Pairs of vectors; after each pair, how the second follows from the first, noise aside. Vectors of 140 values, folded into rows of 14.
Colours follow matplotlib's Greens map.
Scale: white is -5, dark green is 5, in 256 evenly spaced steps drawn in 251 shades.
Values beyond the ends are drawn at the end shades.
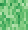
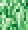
negated, scaled up.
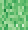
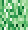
negated, scaled up.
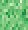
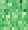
sign-scrambled.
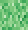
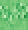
partly zeroed.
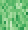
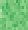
wrapped around, shrunk.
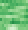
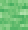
wrapped around, shrunk.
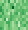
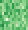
wrapped around, negated.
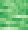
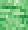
wrapped around, negated.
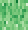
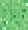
partly zeroed.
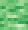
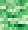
negated, scaled up.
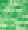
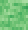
wrapped around, shrunk.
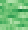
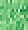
sign-scrambled.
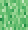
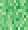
shuffled.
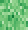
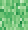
shuffled.
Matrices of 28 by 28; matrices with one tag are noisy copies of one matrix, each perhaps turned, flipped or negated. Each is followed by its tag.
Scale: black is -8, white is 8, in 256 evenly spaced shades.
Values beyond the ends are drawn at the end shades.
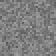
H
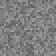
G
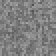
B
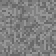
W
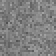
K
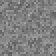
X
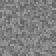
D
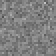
X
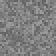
W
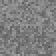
K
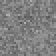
W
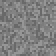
H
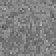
K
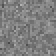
G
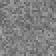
W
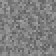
D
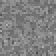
B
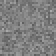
H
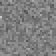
X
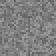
G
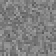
D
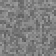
B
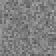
H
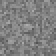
B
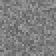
D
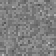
G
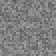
X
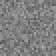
W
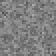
G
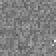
X
